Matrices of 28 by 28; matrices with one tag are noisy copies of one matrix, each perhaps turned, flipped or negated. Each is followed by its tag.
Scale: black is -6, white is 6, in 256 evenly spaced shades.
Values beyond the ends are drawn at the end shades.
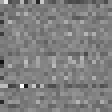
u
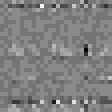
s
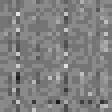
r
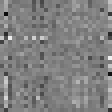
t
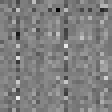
r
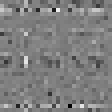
s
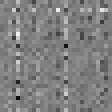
r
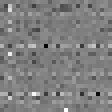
r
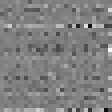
u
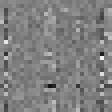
s
